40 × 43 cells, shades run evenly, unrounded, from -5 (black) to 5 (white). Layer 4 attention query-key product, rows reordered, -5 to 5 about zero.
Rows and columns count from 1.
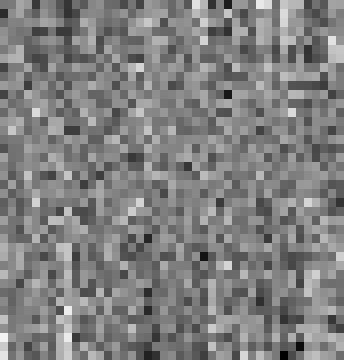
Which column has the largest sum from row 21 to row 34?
9
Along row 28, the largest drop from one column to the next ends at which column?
10
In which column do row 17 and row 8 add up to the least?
1
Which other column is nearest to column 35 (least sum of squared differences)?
32
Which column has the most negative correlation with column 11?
13
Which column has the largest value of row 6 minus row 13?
43
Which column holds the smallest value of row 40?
36
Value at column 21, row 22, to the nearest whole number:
-2
